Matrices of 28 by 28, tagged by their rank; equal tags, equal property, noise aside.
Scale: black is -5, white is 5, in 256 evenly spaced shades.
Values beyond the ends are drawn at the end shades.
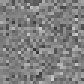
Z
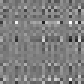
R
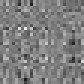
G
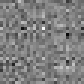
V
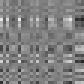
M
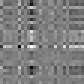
M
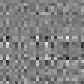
R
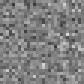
Z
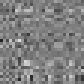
V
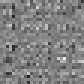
Z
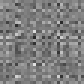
R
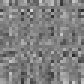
G
